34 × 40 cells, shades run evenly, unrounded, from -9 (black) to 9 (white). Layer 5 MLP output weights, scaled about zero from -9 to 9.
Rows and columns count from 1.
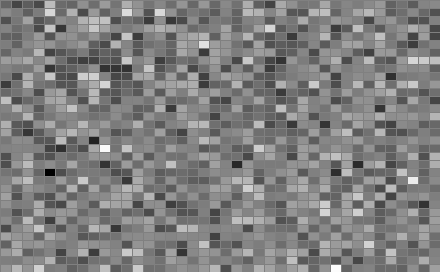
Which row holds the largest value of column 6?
18
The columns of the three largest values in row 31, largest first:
34, 19, 30
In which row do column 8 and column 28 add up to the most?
23
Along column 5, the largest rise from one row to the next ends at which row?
10
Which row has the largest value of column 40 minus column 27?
20
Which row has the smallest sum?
9
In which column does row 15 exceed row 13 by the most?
40
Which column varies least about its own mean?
21
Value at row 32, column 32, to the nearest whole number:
-3
